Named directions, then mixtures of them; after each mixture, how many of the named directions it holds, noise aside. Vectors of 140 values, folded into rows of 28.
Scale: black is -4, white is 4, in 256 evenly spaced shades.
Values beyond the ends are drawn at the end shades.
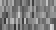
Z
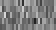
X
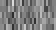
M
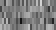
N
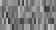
four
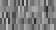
four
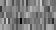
one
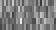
four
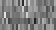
two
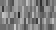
four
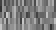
two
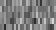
four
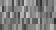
two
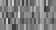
three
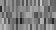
one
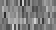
four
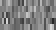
three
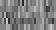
four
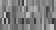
three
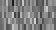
one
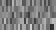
three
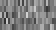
four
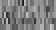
four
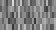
one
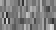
three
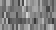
two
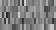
four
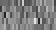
one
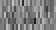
two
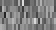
one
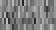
four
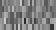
two
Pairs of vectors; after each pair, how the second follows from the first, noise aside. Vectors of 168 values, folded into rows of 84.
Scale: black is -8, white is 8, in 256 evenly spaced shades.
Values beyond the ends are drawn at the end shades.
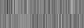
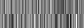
reversed, negated, scaled up.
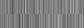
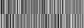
reversed, negated, scaled up.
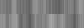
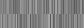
sign-scrambled.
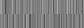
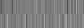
negated, partly zeroed.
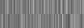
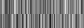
reversed, negated, scaled up.
